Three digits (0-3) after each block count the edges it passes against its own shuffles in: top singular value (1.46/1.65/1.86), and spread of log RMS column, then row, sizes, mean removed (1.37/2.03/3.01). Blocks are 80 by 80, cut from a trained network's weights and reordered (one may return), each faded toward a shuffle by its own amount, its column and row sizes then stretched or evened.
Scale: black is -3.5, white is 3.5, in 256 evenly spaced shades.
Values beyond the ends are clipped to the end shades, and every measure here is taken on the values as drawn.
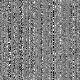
2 3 0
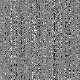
1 3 2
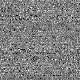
0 0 2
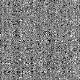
1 0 2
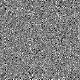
1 2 1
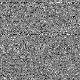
2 0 2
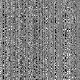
3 3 1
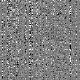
0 3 1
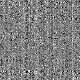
2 1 2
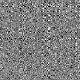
3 2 2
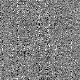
0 2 0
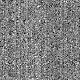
1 0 1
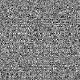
2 1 2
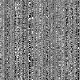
3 3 0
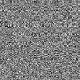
3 0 2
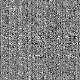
2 0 2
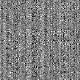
3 1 2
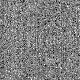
0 0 0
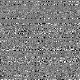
0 1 3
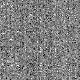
0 1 1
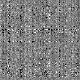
2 2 2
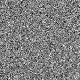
0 0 0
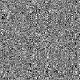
3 2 1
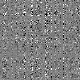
0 3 2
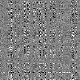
2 3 2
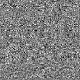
1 0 2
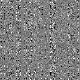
1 3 1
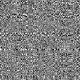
3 2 2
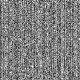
3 0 1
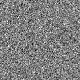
1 0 0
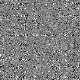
0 2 2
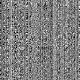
3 2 1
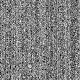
2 0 0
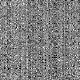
2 1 2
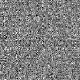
1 2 0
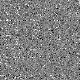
0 1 2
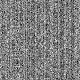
3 0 0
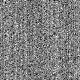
1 0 0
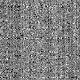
2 0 2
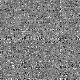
0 1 2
